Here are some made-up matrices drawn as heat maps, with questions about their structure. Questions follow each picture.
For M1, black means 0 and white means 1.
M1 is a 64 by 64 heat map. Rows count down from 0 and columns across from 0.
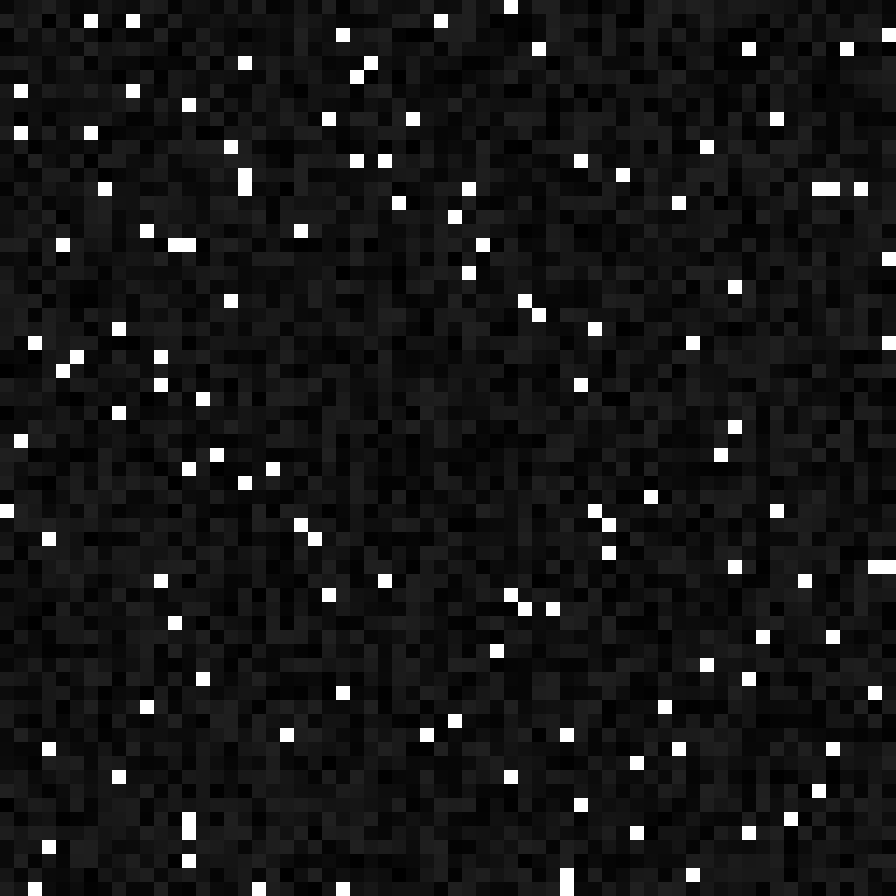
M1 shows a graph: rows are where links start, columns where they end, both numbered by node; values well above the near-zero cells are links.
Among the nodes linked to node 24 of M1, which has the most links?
node 63
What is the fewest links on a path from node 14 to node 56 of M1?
6
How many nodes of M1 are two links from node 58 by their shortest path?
5
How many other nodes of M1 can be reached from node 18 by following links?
9
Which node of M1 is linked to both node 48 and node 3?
node 53
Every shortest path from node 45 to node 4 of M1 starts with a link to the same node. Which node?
node 59
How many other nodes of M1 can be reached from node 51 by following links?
2
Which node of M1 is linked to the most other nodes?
node 13
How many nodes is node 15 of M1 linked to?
1
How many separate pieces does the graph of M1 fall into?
8
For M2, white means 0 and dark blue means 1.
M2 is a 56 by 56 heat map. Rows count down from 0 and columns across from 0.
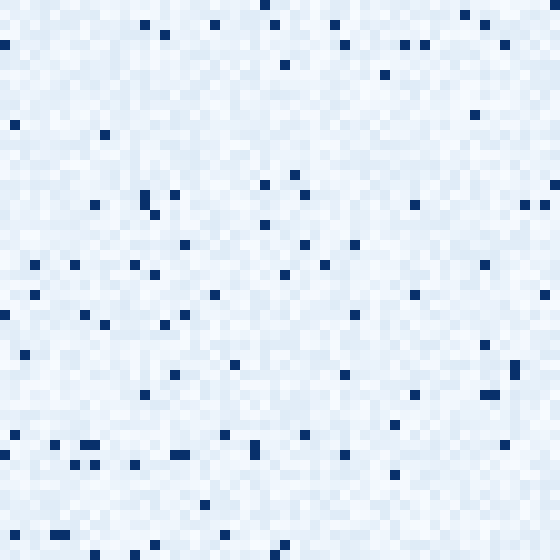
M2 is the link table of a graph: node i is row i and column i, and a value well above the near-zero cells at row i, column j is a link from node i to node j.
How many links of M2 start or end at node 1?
4
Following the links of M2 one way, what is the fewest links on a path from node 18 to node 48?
2
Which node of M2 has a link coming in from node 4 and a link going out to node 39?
node 42
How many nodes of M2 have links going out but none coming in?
12
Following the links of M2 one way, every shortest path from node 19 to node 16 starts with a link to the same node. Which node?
node 17
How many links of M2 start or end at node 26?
8
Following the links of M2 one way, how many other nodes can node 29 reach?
7
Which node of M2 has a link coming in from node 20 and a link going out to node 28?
node 54
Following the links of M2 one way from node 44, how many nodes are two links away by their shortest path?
1
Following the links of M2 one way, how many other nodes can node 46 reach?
5
